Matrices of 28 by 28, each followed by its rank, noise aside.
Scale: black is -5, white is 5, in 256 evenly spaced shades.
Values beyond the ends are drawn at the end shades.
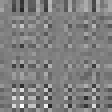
one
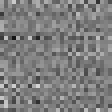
three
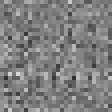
six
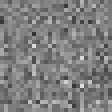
six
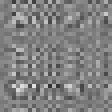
two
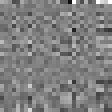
three
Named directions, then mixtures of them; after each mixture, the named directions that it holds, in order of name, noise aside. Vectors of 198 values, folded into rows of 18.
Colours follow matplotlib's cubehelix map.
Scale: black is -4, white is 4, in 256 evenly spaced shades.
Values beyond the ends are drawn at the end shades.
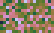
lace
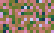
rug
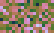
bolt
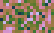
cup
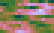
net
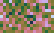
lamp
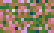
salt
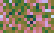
lamp.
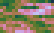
net.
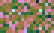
rug, salt.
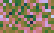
lamp.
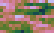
net.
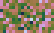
cup, lamp, rug.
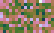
lamp, net, rug.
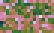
lace, lamp, net.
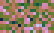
bolt.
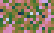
cup, lamp.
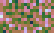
lamp, rug, salt.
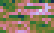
net.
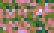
net, salt.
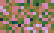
bolt.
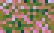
bolt, lace, net.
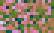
lace.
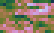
net.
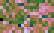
bolt, cup, net.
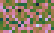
bolt, lace.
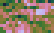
lace, net.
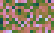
bolt, cup, lace.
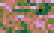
net, salt.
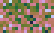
lamp, salt.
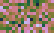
bolt.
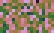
lace, rug, salt.
